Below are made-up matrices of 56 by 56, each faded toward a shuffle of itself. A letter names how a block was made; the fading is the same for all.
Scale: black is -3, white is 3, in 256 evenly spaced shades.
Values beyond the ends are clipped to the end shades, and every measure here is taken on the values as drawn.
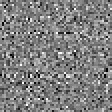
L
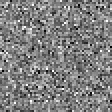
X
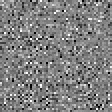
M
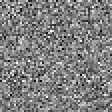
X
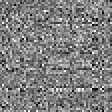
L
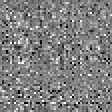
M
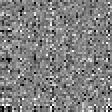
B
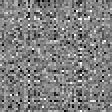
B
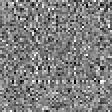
L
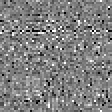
M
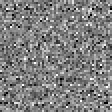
X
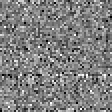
X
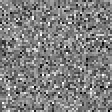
X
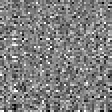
L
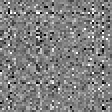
B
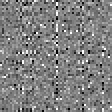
B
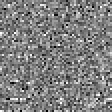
X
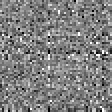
L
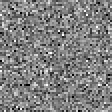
X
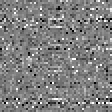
M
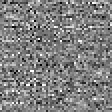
L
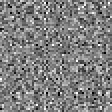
L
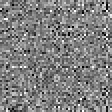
L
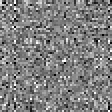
L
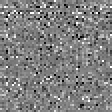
M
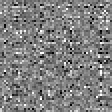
B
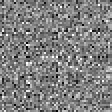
L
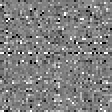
M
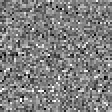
X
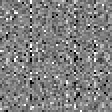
B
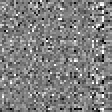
B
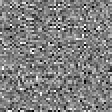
L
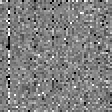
B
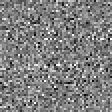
X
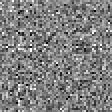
L
